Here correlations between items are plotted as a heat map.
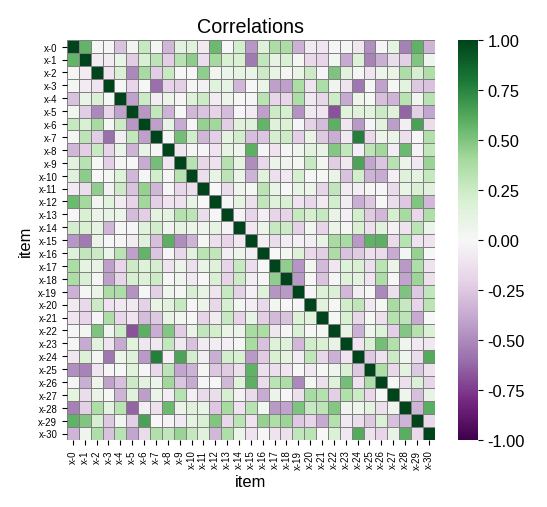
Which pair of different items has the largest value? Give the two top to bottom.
x-7, x-24
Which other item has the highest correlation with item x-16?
x-6
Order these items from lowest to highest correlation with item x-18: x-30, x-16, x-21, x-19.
x-19, x-21, x-30, x-16
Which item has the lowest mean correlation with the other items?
x-5
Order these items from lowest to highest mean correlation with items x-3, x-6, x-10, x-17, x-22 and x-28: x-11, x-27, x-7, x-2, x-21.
x-7, x-27, x-21, x-11, x-2
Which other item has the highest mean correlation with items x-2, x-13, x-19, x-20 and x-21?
x-28
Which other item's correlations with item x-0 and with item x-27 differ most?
x-29
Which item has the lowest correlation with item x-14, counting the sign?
x-3
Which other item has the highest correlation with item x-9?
x-24
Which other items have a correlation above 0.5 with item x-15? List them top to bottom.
x-8, x-25, x-26
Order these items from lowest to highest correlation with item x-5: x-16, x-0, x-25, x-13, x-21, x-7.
x-16, x-13, x-21, x-0, x-25, x-7
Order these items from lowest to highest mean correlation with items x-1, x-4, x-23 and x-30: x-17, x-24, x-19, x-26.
x-26, x-17, x-19, x-24
